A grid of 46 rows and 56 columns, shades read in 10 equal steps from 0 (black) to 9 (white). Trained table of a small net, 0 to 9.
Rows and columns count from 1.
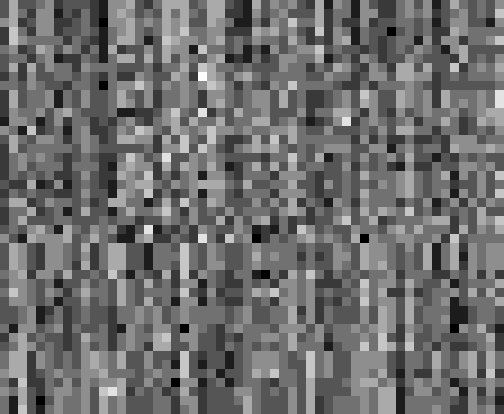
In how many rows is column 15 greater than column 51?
24
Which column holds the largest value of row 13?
23
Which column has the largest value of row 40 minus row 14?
35
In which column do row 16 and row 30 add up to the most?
21
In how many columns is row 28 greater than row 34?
23
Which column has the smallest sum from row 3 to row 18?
12
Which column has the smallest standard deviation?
9
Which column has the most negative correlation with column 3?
45
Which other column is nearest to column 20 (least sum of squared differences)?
38
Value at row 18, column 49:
1
